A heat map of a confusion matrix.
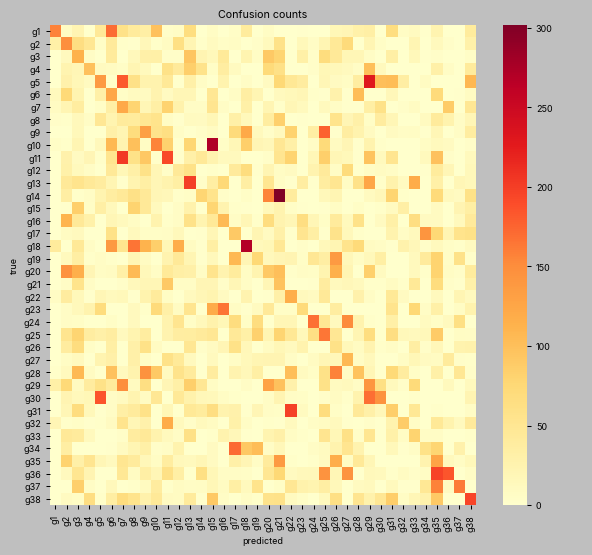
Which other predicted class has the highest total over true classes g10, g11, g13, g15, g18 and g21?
g8
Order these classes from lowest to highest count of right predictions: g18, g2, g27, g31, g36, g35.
g31, g27, g35, g2, g36, g18
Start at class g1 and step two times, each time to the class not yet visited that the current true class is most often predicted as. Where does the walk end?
g28
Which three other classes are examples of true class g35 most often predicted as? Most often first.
g21, g26, g2
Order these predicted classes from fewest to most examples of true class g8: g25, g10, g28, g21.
g25, g28, g10, g21
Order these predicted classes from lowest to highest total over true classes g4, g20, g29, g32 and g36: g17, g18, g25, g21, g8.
g18, g17, g8, g25, g21
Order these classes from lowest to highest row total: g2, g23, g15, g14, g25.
g15, g2, g23, g14, g25
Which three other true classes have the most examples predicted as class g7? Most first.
g11, g5, g29
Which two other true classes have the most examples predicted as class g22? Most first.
g31, g28
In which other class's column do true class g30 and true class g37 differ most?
g5
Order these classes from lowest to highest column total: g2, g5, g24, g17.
g24, g5, g17, g2
